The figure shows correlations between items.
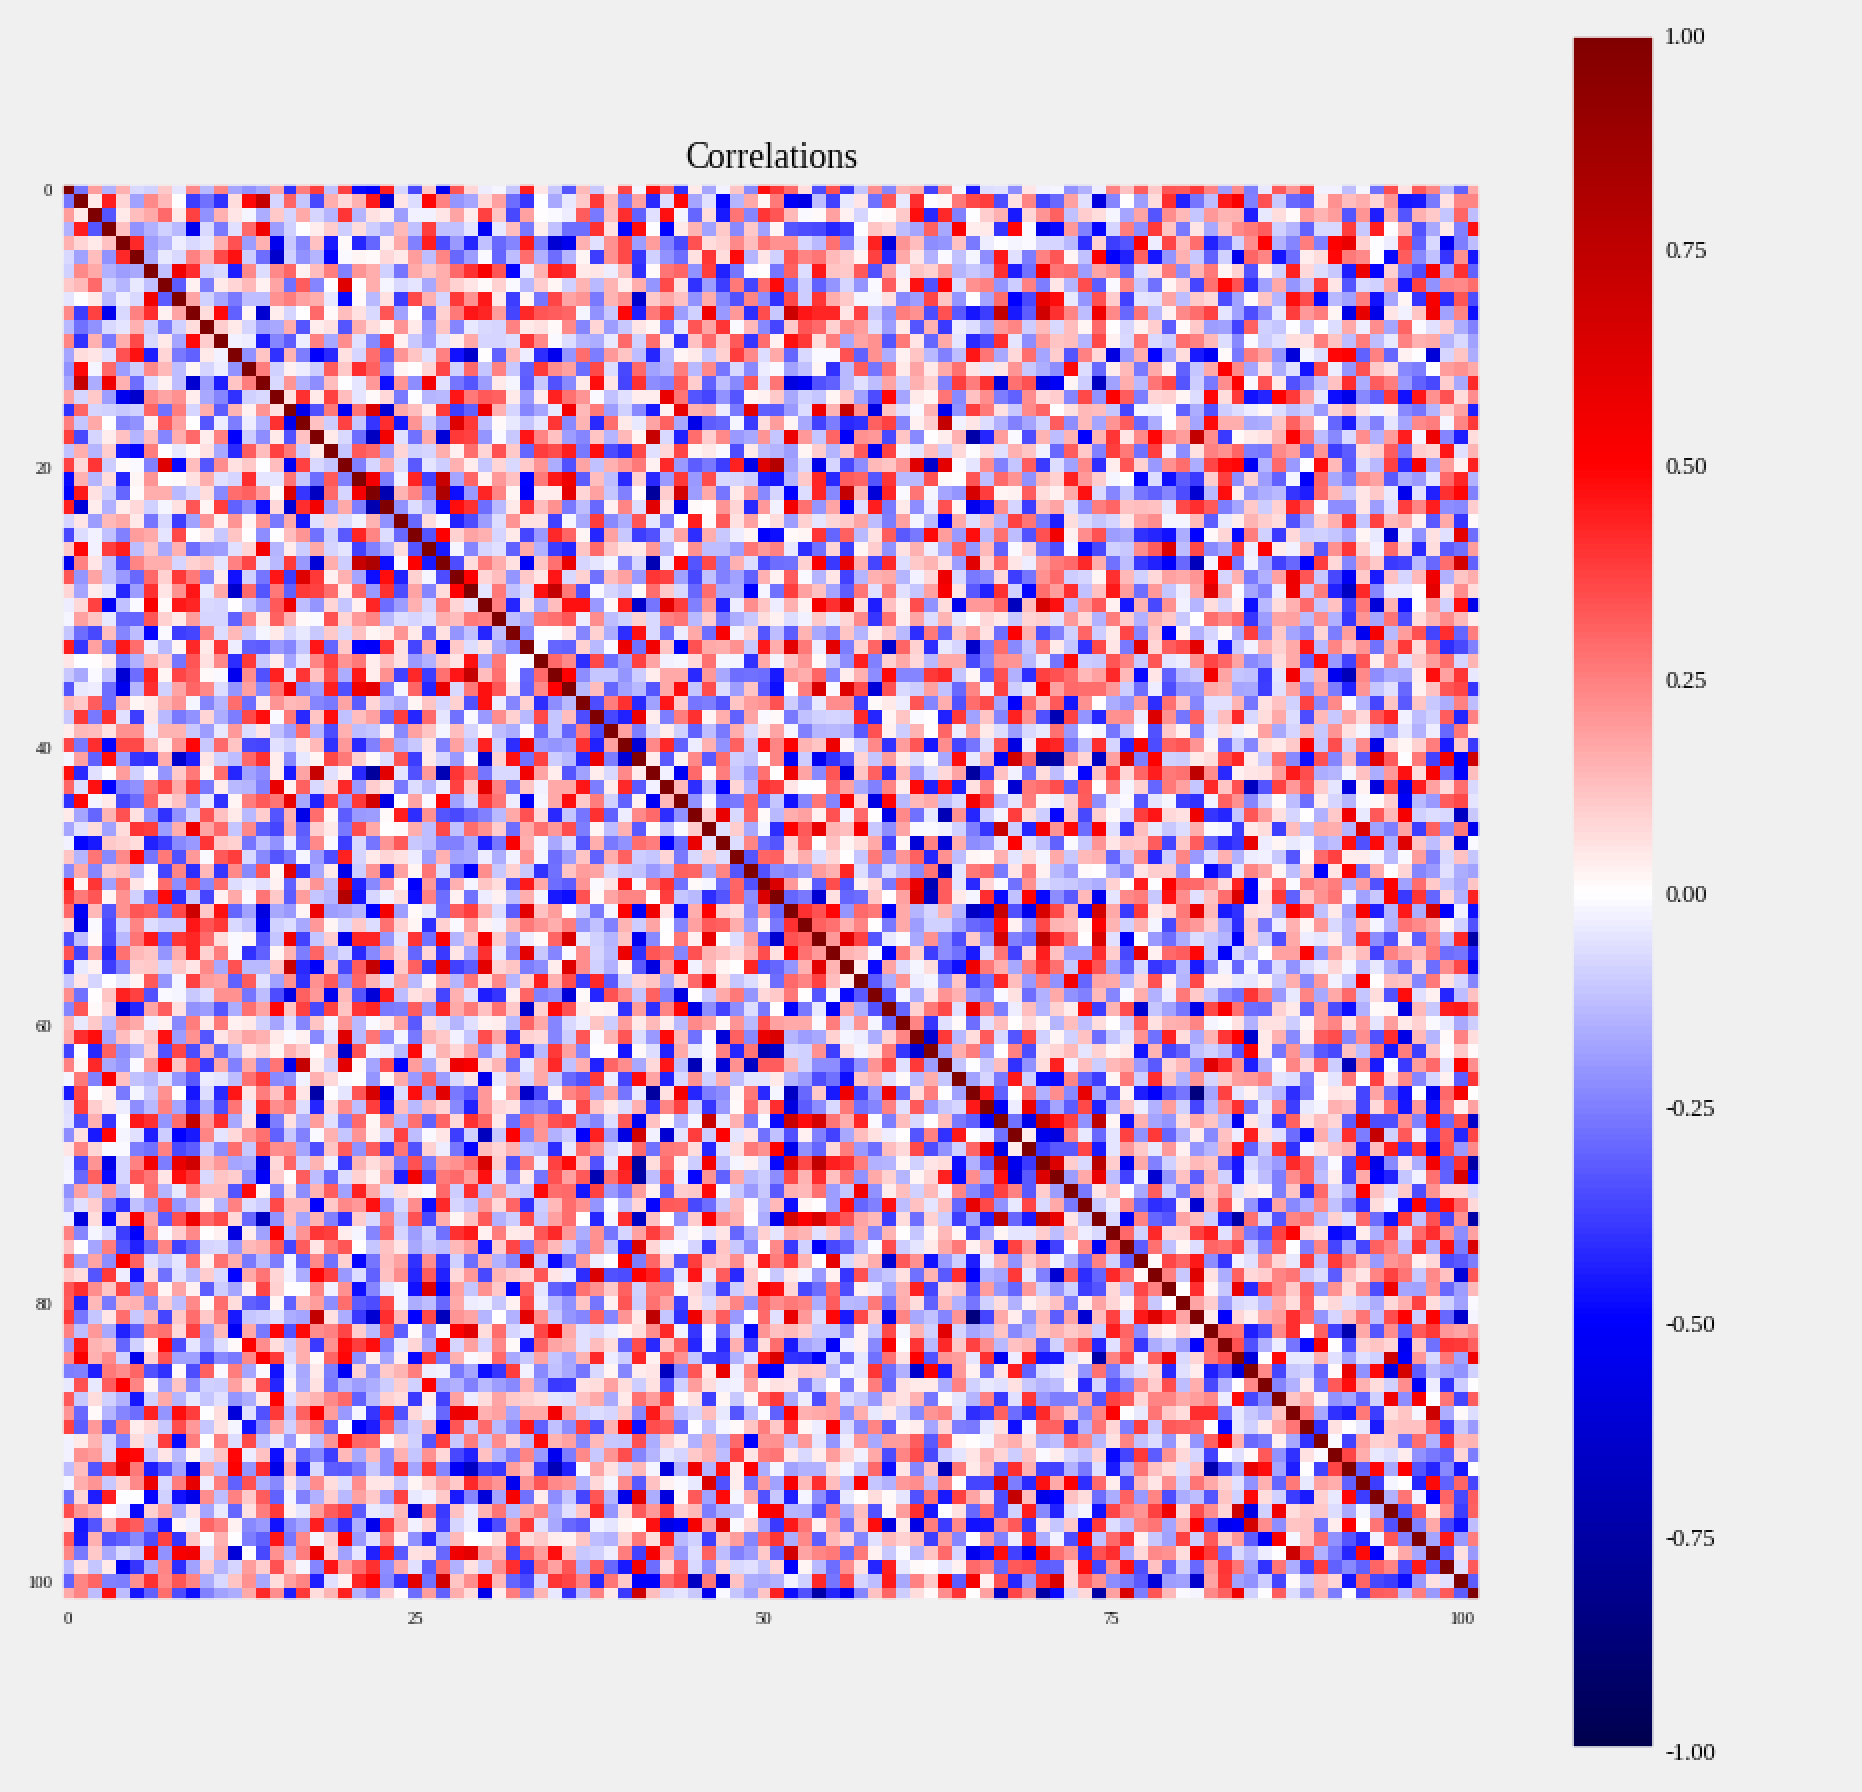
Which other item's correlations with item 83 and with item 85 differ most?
96
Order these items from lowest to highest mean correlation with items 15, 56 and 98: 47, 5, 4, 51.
4, 5, 51, 47
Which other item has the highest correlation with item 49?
16
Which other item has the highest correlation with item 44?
22
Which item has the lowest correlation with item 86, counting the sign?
97
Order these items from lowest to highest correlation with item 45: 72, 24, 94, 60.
72, 60, 94, 24
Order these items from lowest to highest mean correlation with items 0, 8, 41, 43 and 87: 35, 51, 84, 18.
35, 18, 51, 84
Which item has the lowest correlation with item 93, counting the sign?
32
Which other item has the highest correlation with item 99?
41
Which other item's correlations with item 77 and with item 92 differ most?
9
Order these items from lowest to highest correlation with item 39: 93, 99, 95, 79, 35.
99, 95, 35, 93, 79
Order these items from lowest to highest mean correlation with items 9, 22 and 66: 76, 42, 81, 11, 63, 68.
42, 81, 68, 76, 11, 63
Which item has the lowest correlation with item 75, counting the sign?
12
